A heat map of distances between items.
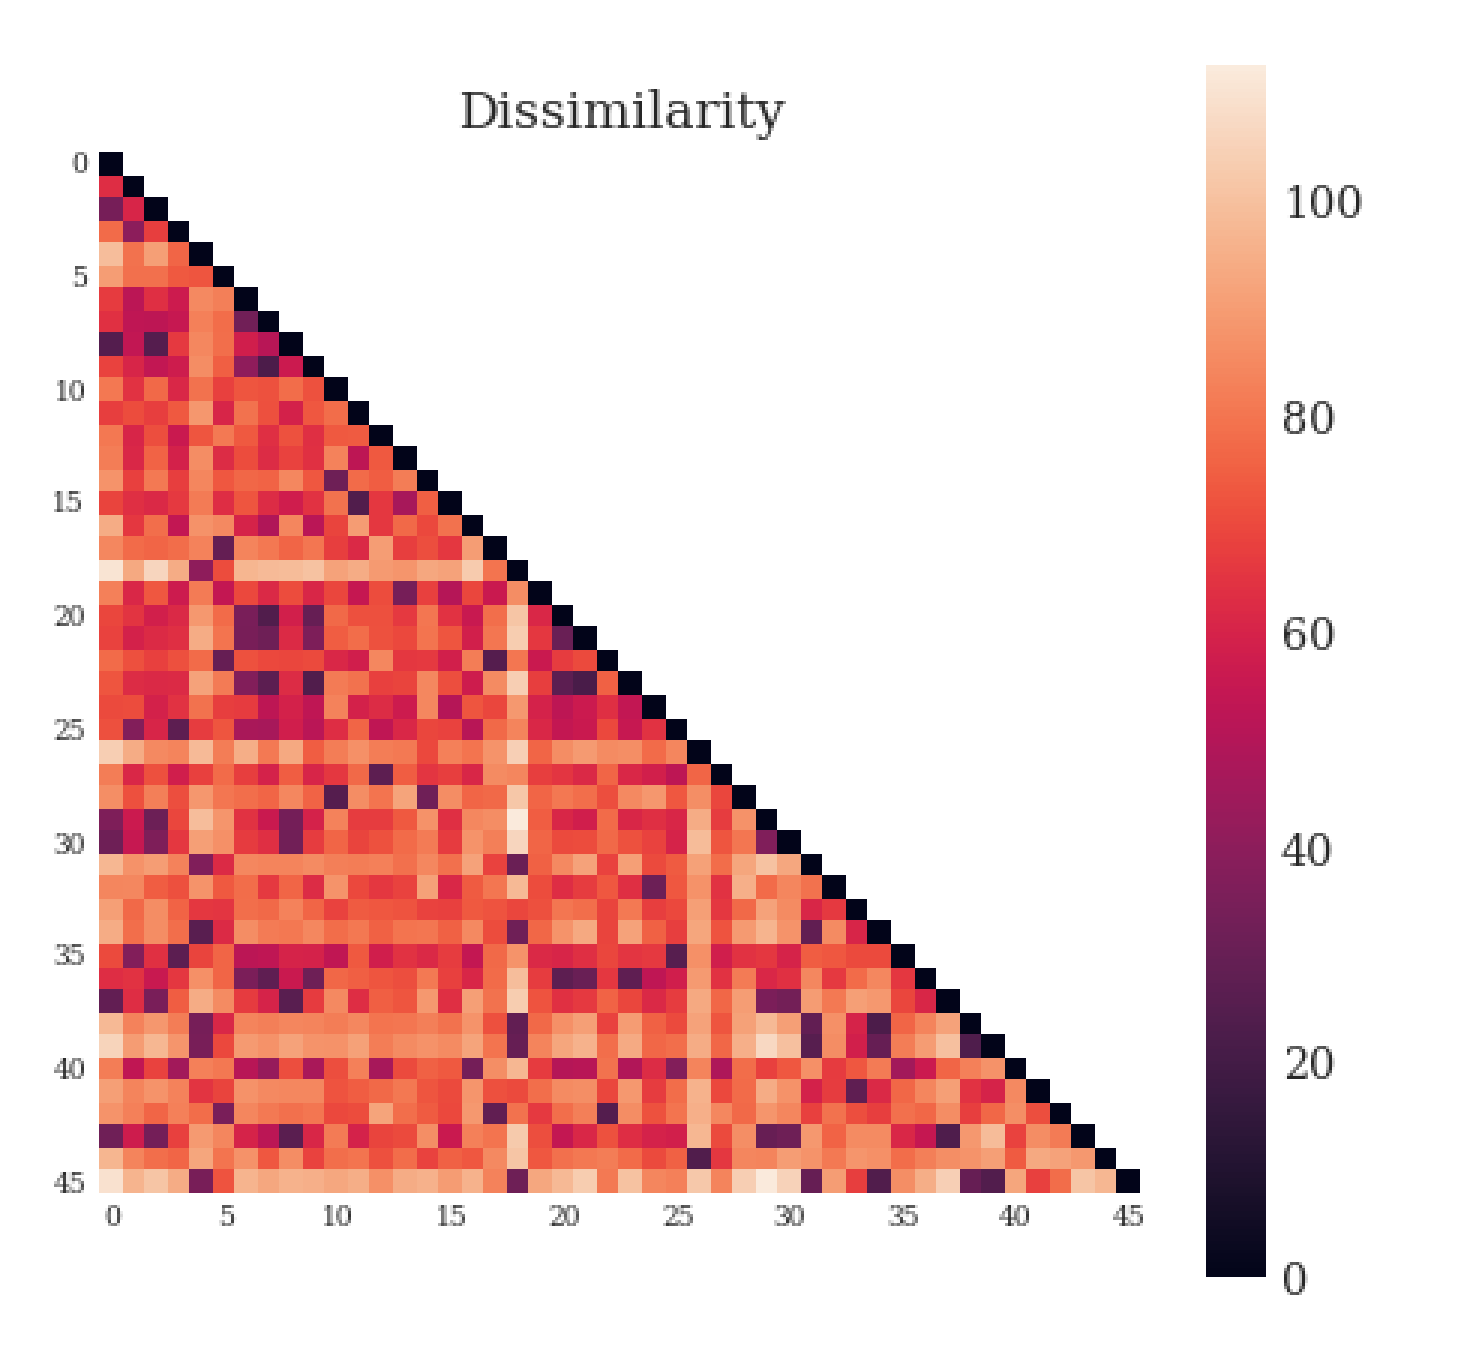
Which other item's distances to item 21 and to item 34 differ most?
45
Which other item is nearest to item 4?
34
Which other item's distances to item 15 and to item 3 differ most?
11
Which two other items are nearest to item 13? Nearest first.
19, 15
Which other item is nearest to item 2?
8
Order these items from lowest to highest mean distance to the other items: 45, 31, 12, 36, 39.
36, 12, 31, 39, 45
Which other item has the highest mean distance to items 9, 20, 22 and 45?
26
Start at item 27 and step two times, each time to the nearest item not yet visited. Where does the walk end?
40
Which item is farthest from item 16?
18
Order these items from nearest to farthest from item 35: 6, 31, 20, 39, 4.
6, 20, 4, 31, 39
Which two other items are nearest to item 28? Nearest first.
10, 14
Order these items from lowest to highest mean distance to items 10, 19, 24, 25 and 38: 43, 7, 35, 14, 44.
35, 7, 14, 43, 44
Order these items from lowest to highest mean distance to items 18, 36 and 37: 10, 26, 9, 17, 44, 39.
9, 39, 17, 10, 44, 26
